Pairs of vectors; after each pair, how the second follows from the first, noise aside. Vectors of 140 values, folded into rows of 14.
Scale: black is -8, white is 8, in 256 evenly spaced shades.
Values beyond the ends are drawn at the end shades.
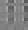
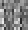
reversed, negated, scaled up.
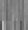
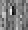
wrapped around, negated, scaled up.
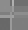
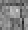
wrapped around, negated, scaled up.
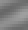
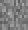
shuffled.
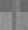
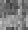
wrapped around, negated, scaled up.
